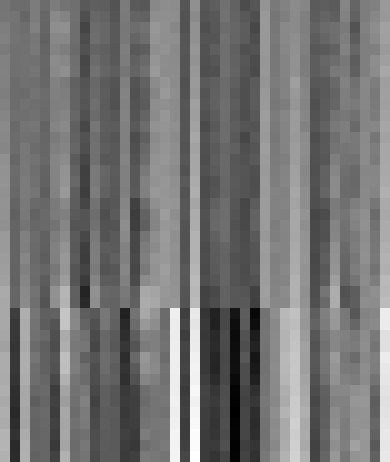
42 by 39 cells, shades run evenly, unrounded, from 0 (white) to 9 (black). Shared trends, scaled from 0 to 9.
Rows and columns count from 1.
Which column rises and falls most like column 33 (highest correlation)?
11
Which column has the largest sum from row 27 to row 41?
24
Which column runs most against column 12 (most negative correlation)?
5
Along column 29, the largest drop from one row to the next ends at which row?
29
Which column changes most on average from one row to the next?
15
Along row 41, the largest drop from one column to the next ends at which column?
20
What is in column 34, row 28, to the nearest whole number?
3
